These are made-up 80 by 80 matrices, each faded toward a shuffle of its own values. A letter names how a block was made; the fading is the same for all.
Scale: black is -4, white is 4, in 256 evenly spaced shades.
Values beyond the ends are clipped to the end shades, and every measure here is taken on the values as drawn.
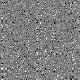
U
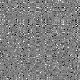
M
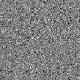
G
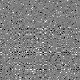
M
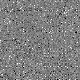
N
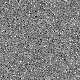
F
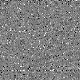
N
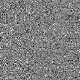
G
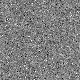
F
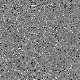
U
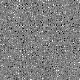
N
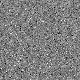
F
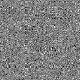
G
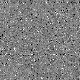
U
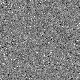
F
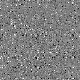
N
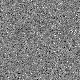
F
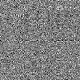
G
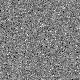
F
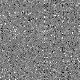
U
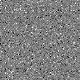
U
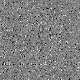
U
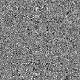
G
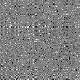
M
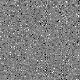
N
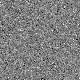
F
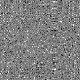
N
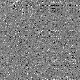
N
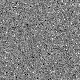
F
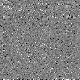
N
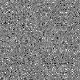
N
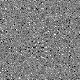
N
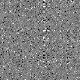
U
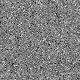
F
